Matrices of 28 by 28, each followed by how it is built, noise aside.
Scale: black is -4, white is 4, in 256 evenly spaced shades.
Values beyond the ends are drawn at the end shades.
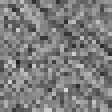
Toeplitz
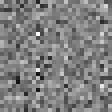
uneven columns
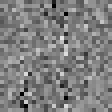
uneven columns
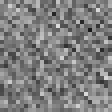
Toeplitz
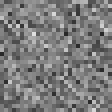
Toeplitz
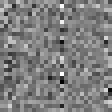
uneven columns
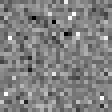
sparse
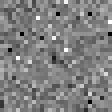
sparse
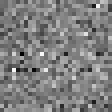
uneven rows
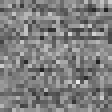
blocks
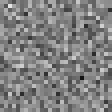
noise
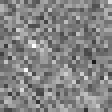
Toeplitz
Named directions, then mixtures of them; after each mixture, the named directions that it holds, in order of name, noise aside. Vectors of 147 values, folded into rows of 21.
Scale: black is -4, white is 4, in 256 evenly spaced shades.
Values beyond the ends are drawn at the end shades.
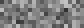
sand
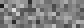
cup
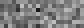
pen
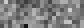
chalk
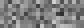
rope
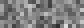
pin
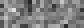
chalk, cup, pin.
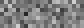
chalk, rope, sand.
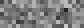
sand.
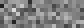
cup.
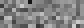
cup, pen, pin.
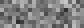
sand.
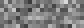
chalk, cup, sand.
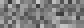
rope.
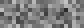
sand.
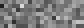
cup, pen.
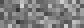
pen, sand.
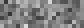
chalk.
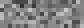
chalk, cup, sand.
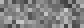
sand.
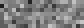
chalk, cup, pen.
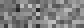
pen.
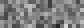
pin.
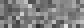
pen, pin.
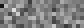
cup, rope.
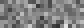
pin.
